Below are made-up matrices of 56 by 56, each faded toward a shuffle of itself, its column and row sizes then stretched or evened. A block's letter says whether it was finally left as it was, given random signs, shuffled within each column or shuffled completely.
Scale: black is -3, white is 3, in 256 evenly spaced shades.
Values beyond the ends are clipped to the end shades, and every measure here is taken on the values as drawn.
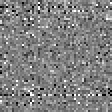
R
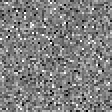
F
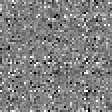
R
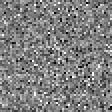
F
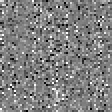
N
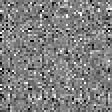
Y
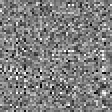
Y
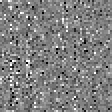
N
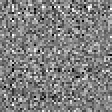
Y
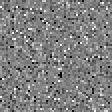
F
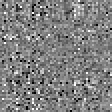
Y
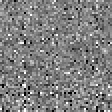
R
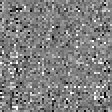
R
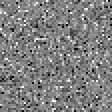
F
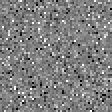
F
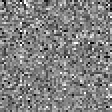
R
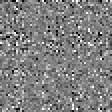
R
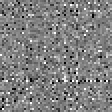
R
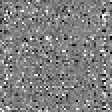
Y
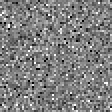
F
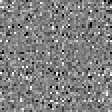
Y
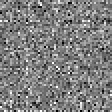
R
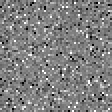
F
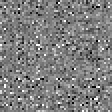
R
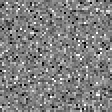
F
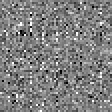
Y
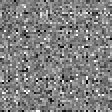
R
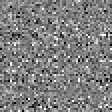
Y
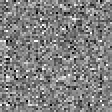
R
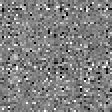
R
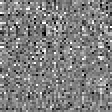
Y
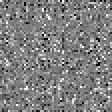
R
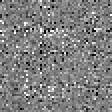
R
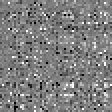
Y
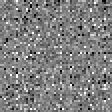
Y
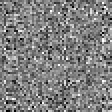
Y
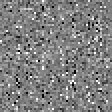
N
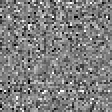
R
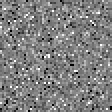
F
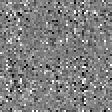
R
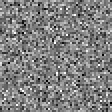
F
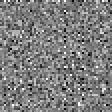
R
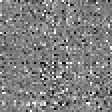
Y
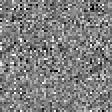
Y
